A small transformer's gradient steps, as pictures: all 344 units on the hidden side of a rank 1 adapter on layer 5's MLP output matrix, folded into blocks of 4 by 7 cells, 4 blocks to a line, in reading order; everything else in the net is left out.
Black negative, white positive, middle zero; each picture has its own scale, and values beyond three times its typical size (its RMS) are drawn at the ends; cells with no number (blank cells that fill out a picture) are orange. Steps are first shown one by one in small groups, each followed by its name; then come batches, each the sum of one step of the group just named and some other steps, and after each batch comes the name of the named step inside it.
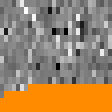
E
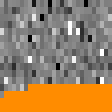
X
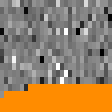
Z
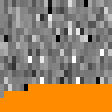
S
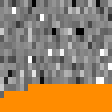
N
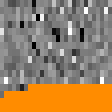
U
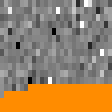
N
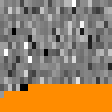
S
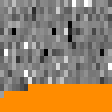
Z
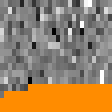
U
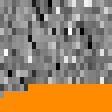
X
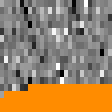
Z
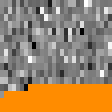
S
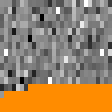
X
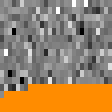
N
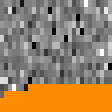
S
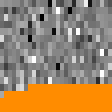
X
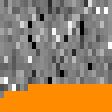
X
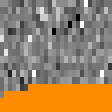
U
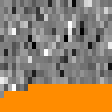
X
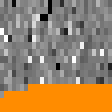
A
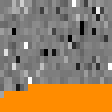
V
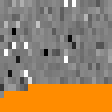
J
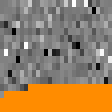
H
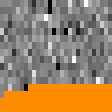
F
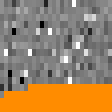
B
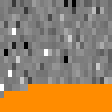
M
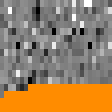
H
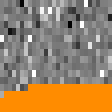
H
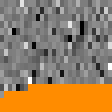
V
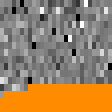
A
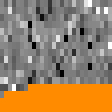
A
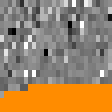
J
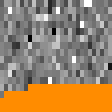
F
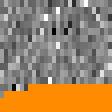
F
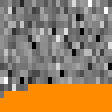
B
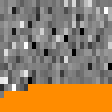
J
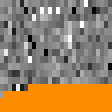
H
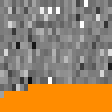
B
